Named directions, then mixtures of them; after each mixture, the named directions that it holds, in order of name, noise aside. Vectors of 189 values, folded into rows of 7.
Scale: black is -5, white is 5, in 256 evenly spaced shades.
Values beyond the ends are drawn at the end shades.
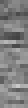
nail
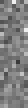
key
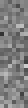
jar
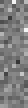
key.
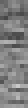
nail.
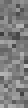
jar, nail.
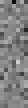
key.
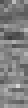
key, nail.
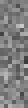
jar.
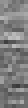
nail.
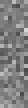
jar, key.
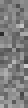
jar.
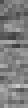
nail.
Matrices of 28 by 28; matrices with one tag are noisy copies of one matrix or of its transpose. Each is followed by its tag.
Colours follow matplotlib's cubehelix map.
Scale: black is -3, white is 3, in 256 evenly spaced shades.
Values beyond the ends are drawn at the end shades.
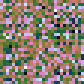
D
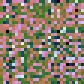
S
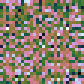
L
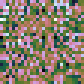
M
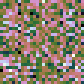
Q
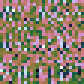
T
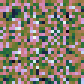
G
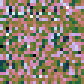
M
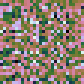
G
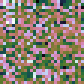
M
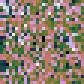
M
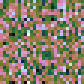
Q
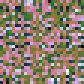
L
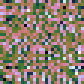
L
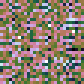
T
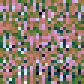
T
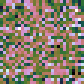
L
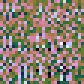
T
